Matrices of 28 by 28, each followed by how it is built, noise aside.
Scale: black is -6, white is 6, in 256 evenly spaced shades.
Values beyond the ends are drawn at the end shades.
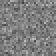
blocks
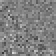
lower triangular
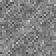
Hankel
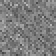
Toeplitz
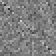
diagonal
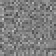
blocks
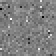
sparse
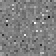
sparse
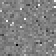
sparse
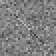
diagonal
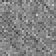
Toeplitz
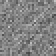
Hankel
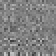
low rank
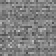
blocks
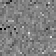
sparse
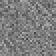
Toeplitz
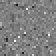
sparse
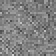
Toeplitz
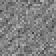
Hankel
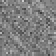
Toeplitz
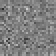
low rank
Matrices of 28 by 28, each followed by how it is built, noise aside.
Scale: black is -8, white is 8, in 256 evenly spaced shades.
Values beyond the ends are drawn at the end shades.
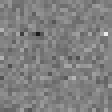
uneven rows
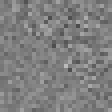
upper triangular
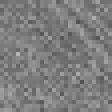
Toeplitz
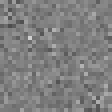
block diagonal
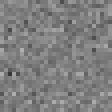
uneven rows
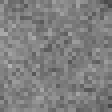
smooth
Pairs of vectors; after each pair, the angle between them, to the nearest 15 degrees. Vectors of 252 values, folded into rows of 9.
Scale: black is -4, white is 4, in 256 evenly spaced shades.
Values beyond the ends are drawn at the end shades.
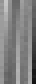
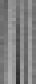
105 degrees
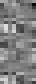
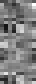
165 degrees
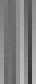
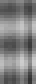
60 degrees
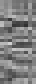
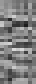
15 degrees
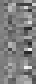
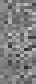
120 degrees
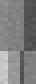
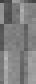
75 degrees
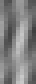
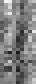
135 degrees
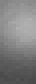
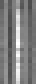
90 degrees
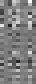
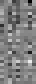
150 degrees
